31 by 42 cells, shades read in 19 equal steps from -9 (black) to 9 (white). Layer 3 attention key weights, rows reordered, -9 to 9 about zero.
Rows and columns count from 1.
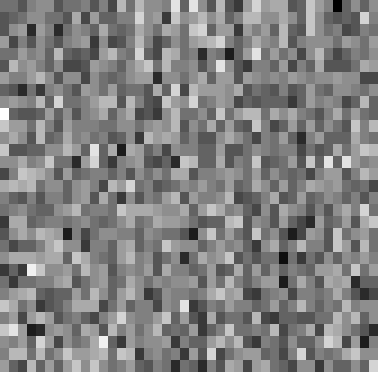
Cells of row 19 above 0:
17
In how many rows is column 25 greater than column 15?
13
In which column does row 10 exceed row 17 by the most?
1
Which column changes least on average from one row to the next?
30
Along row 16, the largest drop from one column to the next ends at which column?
16
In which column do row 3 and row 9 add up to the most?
22
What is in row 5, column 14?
0
